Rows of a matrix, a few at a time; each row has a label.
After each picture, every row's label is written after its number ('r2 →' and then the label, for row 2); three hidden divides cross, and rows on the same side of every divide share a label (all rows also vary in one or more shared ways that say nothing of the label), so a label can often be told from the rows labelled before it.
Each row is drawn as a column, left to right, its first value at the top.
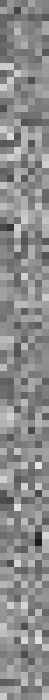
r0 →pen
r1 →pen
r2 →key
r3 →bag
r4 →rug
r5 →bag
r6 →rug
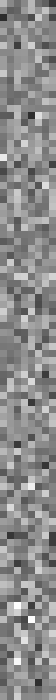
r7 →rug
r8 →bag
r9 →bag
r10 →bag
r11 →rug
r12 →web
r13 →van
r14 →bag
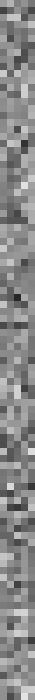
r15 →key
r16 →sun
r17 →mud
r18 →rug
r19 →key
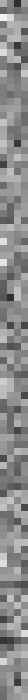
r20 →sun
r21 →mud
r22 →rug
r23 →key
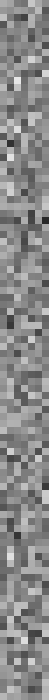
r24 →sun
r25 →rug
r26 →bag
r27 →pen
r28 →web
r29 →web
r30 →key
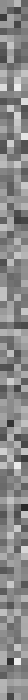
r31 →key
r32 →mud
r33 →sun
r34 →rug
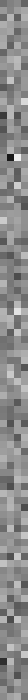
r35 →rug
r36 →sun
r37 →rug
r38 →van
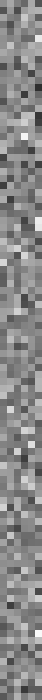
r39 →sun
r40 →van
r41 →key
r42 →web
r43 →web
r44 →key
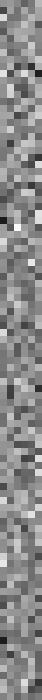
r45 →mud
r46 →pen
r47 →key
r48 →key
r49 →sun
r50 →web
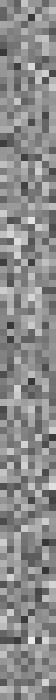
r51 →rug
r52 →key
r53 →van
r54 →sun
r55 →pen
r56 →mud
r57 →key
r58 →web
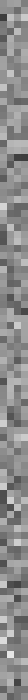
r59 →pen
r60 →mud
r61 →sun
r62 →sun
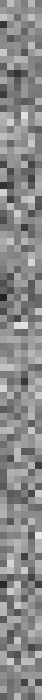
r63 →sun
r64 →web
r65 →pen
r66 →web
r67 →sun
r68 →van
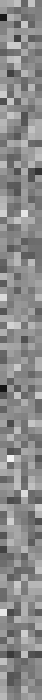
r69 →bag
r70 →web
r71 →web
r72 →key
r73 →pen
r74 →pen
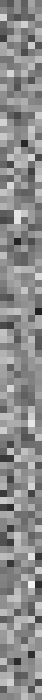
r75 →sun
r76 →key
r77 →rug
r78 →rug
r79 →pen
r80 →sun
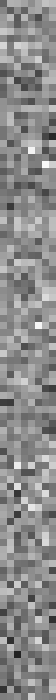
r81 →web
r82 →van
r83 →bag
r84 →mud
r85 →bag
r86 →pen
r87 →van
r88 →mud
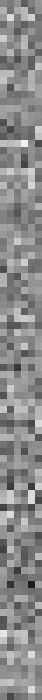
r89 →mud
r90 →mud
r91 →mud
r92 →sun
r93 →mud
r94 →pen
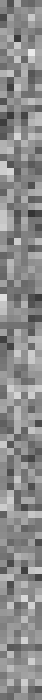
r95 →key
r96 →key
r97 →web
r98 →key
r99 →web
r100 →web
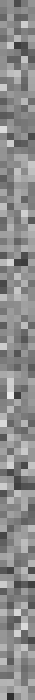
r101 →bag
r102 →mud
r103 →key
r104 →rug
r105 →mud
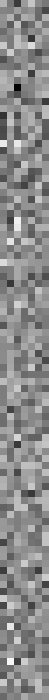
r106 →mud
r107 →sun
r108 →key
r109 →sun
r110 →web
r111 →key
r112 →mud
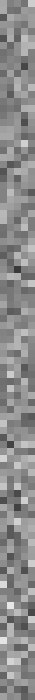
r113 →pen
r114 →bag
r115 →sun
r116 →mud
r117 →van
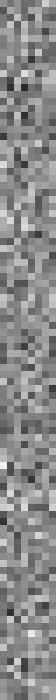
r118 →key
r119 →rug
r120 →sun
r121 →key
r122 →key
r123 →van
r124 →van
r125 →key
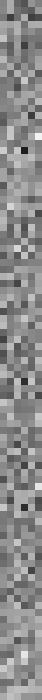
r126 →bag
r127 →pen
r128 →key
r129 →van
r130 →key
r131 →pen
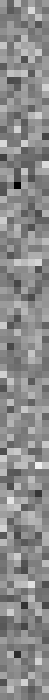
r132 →sun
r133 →key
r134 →bag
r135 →mud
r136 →web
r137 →sun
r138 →mud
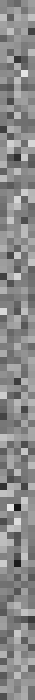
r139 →van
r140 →bag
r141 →sun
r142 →key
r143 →sun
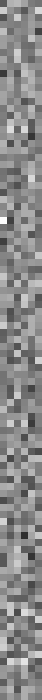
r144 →pen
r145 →bag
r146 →web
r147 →bag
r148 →mud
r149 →van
